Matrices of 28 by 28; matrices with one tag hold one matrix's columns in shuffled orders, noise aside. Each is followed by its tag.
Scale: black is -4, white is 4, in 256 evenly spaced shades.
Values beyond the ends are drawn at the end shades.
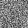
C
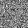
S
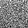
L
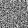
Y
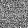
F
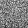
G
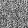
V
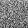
L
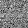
F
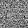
F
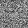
F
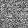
F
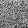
L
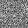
F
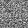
F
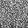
G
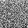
L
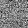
F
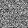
S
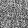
V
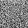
L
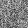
V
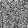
Y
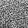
L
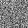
Y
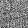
V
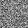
S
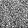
G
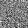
C
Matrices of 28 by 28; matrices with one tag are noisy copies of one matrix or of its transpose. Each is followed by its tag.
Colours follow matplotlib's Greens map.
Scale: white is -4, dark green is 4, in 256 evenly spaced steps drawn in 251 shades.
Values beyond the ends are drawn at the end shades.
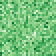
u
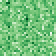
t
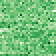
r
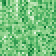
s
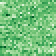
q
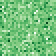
u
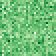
u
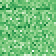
t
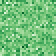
u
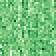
r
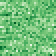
q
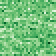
r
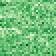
s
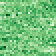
q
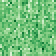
r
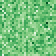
u
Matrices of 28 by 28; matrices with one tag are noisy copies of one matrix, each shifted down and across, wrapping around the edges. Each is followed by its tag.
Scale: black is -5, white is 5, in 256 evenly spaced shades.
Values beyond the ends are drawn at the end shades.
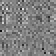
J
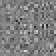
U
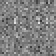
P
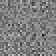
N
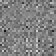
N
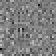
U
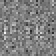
P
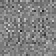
N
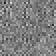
J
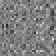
U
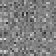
U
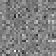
U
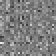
U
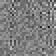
J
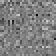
U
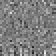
P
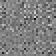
N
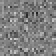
U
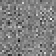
N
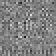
J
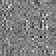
J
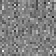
J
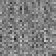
P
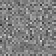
N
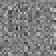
U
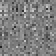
P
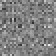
U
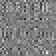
J
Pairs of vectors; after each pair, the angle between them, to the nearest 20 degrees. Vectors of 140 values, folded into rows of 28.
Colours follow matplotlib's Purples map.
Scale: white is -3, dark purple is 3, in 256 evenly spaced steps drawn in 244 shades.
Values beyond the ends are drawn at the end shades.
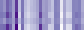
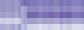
100 degrees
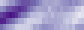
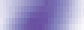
100 degrees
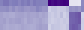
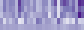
80 degrees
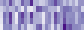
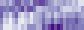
120 degrees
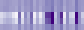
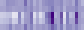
20 degrees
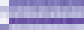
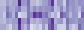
80 degrees
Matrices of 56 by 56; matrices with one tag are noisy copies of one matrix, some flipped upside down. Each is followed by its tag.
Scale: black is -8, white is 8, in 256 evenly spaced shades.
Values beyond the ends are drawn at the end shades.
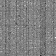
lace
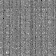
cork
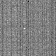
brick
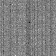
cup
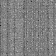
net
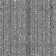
cup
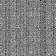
lace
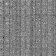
cork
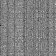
net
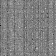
net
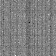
cup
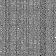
lace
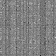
lace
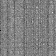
net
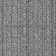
brick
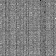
lace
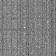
brick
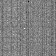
brick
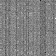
lace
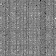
lace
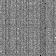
lace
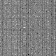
brick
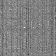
brick
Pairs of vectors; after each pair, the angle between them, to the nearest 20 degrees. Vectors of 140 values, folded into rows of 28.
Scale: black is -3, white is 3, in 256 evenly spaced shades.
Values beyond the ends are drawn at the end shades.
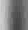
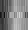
160 degrees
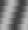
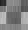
60 degrees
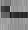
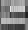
60 degrees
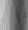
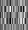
100 degrees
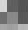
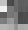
20 degrees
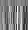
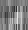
40 degrees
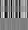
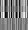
20 degrees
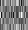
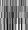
60 degrees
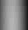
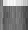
80 degrees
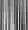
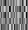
80 degrees
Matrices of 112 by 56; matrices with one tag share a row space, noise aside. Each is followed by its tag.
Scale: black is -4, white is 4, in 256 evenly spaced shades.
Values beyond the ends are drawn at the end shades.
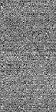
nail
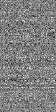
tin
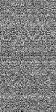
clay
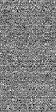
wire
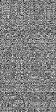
clay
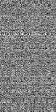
clay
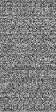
wire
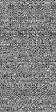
wire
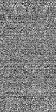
nail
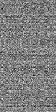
nail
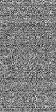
wire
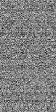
clay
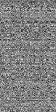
clay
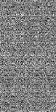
clay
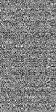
clay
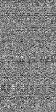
clay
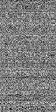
tin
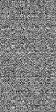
clay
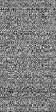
wire
